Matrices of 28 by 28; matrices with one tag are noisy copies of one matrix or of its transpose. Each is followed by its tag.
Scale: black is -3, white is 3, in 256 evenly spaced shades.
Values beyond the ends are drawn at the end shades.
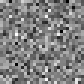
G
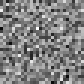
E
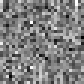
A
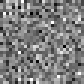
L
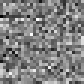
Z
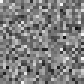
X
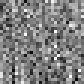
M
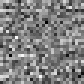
A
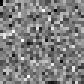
E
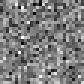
L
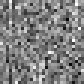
A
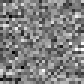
Z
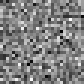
L
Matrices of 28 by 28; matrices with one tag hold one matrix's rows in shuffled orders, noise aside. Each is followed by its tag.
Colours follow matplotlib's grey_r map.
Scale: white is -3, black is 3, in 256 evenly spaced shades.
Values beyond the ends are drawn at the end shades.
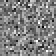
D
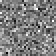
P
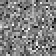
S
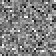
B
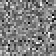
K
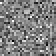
S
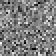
P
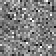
S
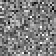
S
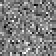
S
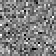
P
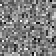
B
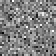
S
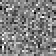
B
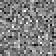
S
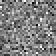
S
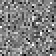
K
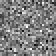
S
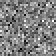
P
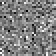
B
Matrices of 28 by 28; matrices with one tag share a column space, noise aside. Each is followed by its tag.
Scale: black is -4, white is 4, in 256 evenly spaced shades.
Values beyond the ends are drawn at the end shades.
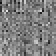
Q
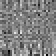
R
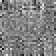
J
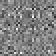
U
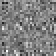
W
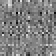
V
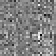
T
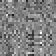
T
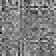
J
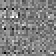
U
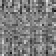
Q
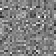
U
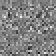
U
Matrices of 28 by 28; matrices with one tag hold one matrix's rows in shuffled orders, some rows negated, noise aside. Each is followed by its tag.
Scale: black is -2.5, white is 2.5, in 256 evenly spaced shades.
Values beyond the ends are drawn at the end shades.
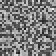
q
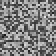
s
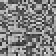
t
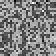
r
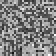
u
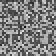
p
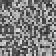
q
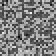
u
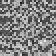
q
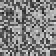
r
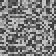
t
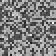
r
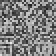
q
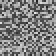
q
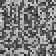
s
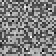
p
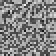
r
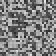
t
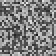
q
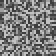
r
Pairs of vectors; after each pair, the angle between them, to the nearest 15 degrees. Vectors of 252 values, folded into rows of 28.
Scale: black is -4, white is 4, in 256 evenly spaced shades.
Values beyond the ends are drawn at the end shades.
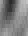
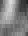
165 degrees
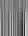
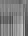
150 degrees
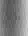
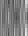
60 degrees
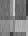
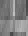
15 degrees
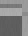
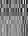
120 degrees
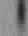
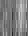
135 degrees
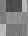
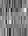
60 degrees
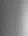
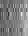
45 degrees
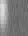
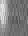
15 degrees
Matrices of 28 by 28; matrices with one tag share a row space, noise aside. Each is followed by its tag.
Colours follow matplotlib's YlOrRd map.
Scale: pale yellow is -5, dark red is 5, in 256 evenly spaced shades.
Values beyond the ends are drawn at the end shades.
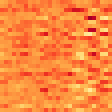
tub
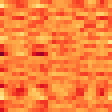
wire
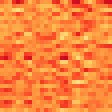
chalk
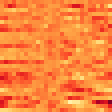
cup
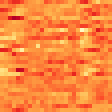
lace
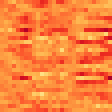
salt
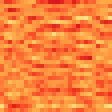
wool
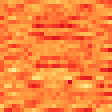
wool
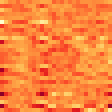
wire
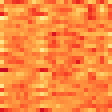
wire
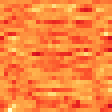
wool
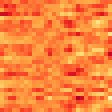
cup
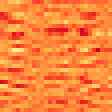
lace
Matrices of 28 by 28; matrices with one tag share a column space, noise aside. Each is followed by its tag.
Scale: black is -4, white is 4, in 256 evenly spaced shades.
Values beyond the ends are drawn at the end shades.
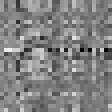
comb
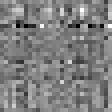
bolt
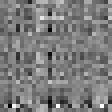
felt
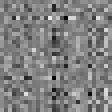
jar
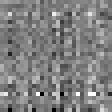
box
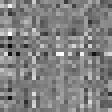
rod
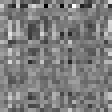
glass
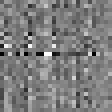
rod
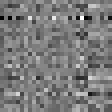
jar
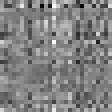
glass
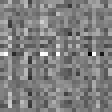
rod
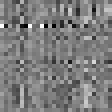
bolt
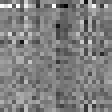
glass
